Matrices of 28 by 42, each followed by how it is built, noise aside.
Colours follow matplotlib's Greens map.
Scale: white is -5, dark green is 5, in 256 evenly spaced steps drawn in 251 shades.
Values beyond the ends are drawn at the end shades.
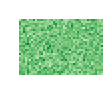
noise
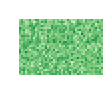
repeating columns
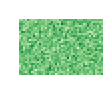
noise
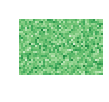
repeating columns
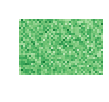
Toeplitz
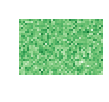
repeating columns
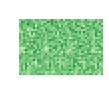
repeating columns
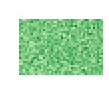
repeating rows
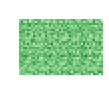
repeating columns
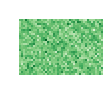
Toeplitz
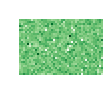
sparse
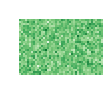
repeating rows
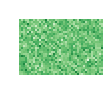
Toeplitz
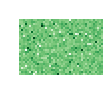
sparse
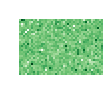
sparse
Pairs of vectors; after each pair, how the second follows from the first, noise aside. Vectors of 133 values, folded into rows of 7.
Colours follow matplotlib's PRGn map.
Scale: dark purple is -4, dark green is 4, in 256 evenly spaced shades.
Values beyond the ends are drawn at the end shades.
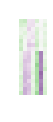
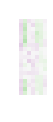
wrapped around, negated, shrunk.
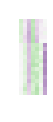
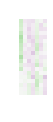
reversed, negated, shrunk.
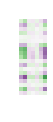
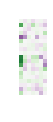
reversed, negated, partly zeroed.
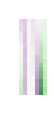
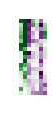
reversed, scaled up.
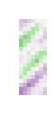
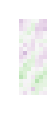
wrapped around, negated, shrunk.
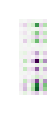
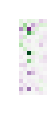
reversed, negated, partly zeroed.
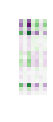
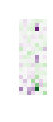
reversed, negated, partly zeroed.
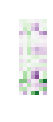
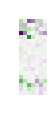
reversed, negated, partly zeroed.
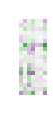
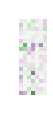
partly zeroed.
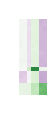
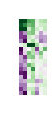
reversed, scaled up.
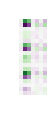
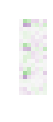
shrunk.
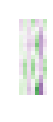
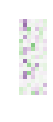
reversed, partly zeroed.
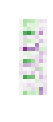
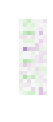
shrunk.
